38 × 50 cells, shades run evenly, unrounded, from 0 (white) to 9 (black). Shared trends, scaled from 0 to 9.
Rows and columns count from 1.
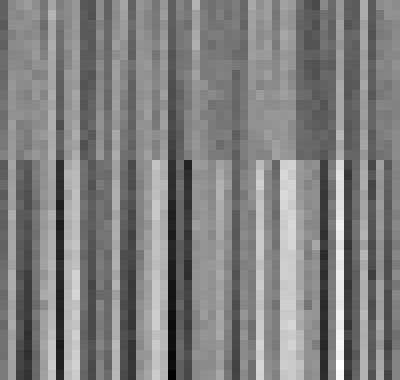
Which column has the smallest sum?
43
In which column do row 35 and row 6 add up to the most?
22
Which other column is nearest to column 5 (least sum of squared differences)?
13
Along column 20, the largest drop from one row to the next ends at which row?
17
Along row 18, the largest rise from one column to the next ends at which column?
44
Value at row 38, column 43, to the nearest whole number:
0
